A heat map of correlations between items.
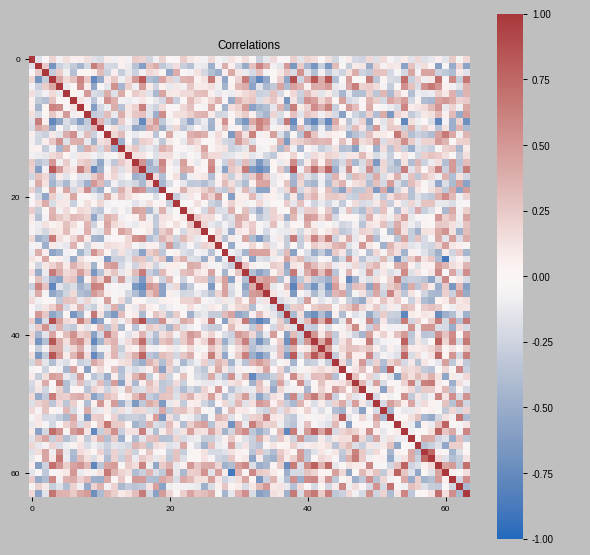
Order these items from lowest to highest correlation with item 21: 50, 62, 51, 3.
3, 62, 50, 51
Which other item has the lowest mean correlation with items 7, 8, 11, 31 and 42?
9
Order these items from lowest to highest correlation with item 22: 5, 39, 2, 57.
57, 39, 2, 5
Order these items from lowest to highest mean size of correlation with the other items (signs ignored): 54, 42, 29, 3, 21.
21, 42, 29, 54, 3
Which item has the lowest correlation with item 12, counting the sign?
37
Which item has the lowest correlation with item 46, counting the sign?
32
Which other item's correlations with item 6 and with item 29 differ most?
60
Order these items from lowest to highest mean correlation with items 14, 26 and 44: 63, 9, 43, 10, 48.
10, 9, 63, 43, 48
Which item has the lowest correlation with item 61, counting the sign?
33
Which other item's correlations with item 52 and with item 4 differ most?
58
